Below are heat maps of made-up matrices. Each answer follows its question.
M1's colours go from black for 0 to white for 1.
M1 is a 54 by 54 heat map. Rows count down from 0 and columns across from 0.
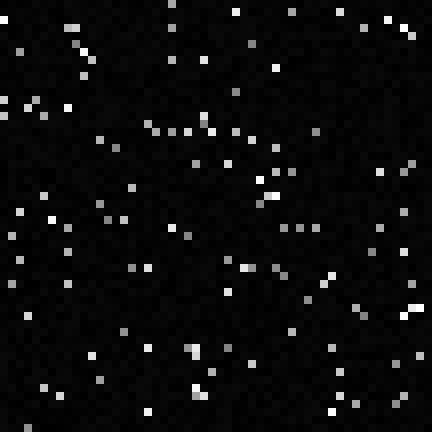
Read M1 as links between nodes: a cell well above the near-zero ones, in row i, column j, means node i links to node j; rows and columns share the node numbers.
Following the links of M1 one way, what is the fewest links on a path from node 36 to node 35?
2
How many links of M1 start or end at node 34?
7
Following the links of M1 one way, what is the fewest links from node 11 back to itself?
7
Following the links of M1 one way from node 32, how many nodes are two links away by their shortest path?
8
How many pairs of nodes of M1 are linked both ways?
3
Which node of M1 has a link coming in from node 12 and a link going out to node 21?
node 0
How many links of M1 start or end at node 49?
7
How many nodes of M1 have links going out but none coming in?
6
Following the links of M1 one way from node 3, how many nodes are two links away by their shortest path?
7
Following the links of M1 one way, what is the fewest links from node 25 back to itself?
6
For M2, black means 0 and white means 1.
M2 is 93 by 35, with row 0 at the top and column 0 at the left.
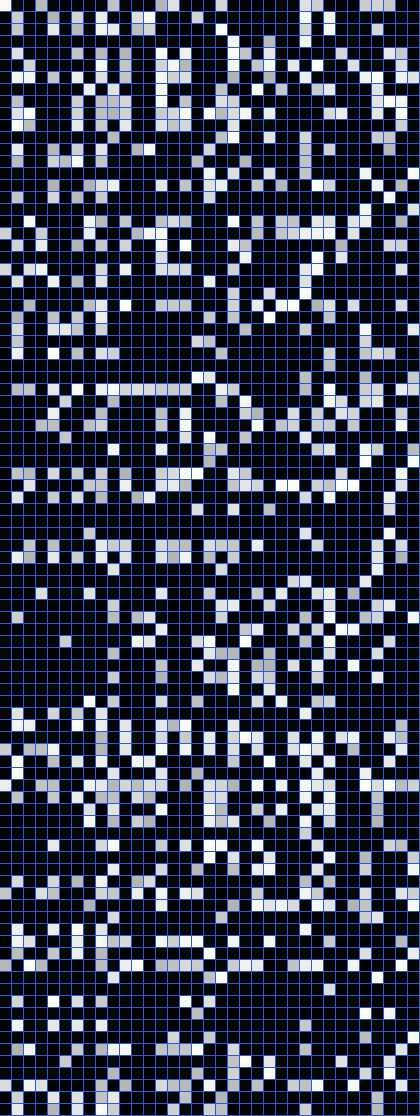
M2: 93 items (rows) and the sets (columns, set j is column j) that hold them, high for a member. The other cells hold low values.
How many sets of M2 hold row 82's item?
1
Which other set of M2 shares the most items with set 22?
19
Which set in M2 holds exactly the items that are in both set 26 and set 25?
0
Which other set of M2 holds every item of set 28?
20
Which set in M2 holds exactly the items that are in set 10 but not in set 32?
2
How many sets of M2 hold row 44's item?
3
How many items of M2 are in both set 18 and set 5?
1
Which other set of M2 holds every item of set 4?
8
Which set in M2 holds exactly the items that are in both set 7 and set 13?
23
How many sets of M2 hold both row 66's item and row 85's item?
5
